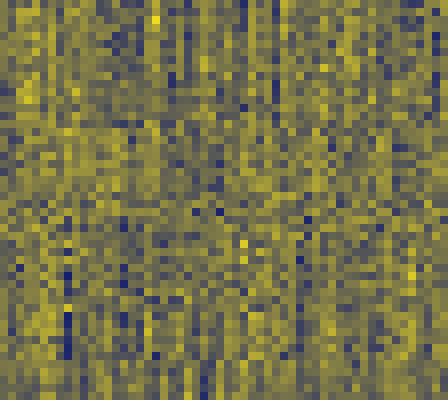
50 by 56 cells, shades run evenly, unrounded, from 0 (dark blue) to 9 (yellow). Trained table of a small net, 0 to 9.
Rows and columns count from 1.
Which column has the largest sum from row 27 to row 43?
52
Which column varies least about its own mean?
12
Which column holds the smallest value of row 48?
26
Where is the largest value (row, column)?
3, 20
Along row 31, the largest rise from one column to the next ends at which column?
31
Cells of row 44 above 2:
48
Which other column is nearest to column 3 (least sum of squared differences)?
56
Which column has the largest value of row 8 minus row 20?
44
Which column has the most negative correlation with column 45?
6
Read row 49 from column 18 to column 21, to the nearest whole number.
5 3 3 5
